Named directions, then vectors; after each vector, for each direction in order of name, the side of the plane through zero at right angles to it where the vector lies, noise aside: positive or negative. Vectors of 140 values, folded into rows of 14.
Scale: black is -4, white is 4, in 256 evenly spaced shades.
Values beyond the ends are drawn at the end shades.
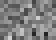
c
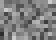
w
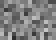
positive, negative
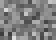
negative, positive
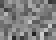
positive, negative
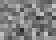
negative, negative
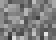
negative, positive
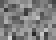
positive, negative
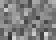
negative, positive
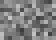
negative, negative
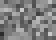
positive, positive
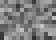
positive, positive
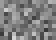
negative, positive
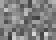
negative, positive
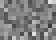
negative, positive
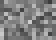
negative, negative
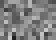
positive, negative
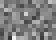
negative, positive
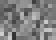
positive, negative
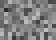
positive, negative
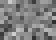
positive, positive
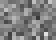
negative, positive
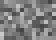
negative, negative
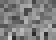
positive, negative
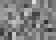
negative, positive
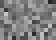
positive, negative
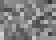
negative, negative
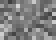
negative, negative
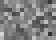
negative, negative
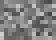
negative, negative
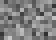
positive, positive
